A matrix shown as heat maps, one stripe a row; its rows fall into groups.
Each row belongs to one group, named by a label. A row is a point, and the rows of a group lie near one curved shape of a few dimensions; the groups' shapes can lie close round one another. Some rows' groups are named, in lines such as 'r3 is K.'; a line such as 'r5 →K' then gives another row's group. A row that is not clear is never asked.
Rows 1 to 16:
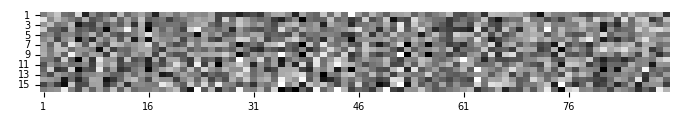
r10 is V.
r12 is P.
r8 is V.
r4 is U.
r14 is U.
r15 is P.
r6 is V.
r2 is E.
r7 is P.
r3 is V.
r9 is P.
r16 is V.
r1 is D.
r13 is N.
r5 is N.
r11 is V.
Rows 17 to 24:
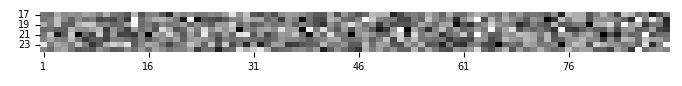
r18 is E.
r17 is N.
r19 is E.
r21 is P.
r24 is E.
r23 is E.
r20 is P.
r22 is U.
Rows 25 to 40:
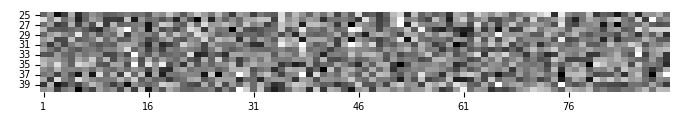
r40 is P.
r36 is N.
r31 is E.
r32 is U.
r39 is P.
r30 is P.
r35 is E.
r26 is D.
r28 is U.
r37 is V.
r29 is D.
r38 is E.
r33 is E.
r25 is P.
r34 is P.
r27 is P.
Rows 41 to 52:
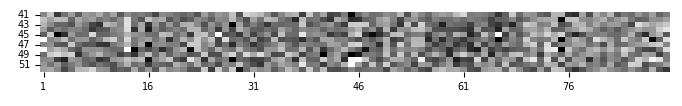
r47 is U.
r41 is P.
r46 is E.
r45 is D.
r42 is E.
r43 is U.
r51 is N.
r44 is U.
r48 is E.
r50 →U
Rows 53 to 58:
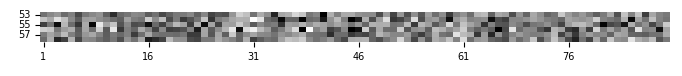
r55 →V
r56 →P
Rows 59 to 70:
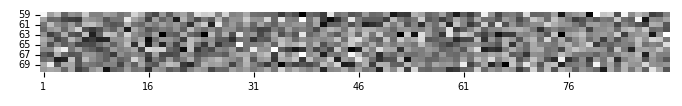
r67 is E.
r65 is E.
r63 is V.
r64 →U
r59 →E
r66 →E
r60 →U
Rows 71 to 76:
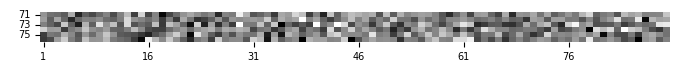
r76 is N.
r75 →V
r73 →V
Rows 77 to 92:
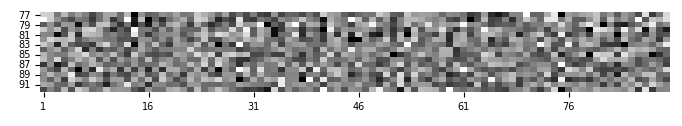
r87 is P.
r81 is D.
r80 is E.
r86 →P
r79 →V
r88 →V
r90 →P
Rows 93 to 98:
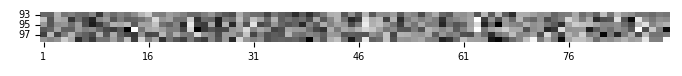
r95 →E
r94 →E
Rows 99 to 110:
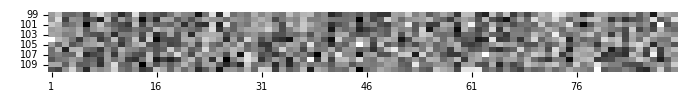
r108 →V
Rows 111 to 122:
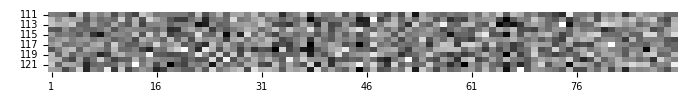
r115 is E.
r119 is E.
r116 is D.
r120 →D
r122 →P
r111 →D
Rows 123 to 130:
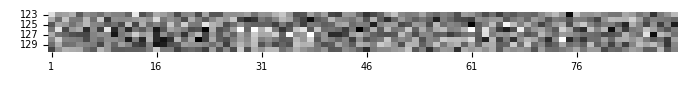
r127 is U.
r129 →V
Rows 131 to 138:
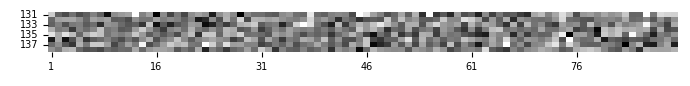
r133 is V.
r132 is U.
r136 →P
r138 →E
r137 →D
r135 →E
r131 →U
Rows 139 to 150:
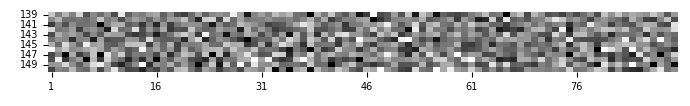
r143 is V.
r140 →D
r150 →V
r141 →V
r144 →D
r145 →E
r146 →E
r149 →E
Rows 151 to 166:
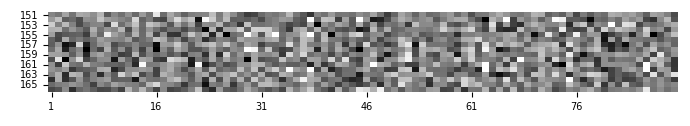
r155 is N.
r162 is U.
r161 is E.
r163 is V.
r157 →P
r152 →D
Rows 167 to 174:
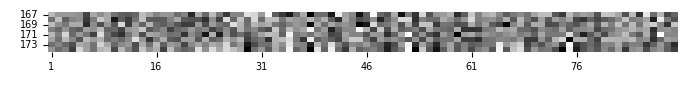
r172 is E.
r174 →P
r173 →P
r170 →E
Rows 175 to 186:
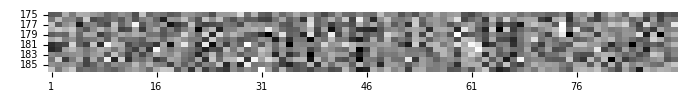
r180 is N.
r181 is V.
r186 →E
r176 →D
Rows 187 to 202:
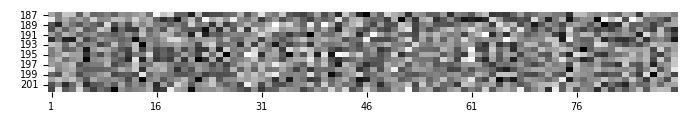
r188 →E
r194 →D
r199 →E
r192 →P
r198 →E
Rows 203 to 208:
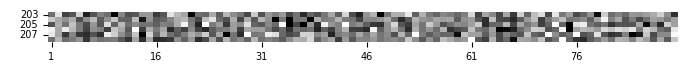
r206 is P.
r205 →V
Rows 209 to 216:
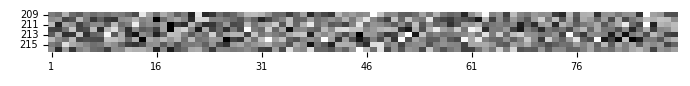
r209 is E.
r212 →V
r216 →E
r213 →P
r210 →U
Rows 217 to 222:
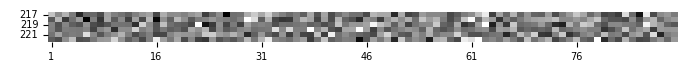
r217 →E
